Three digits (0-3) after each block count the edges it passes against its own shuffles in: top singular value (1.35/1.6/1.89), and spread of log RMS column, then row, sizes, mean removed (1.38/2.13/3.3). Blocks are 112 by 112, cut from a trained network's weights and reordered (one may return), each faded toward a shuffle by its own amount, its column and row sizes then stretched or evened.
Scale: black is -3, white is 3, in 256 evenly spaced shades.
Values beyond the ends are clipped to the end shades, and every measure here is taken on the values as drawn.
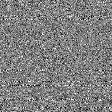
1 0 2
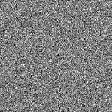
3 1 0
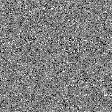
1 0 2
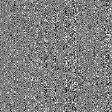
0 3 0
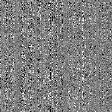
1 3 1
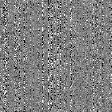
0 3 0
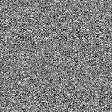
2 0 2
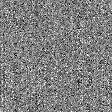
0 1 0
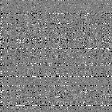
3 2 3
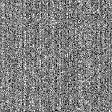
3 1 1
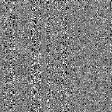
2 3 1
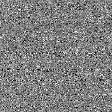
2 0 2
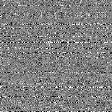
2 1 3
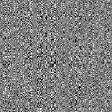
3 3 1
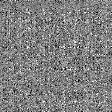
1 1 2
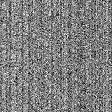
3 0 0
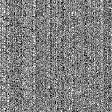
3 2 0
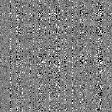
1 3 2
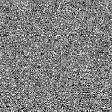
3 0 2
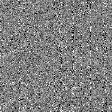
1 2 1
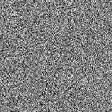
3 1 0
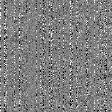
0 3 0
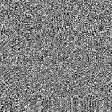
3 1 1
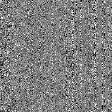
0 3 0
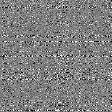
1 2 3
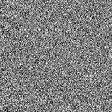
3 1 0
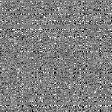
3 2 3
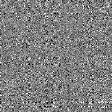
3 2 2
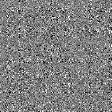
1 2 2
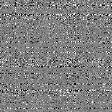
1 2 3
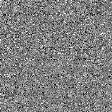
0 1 2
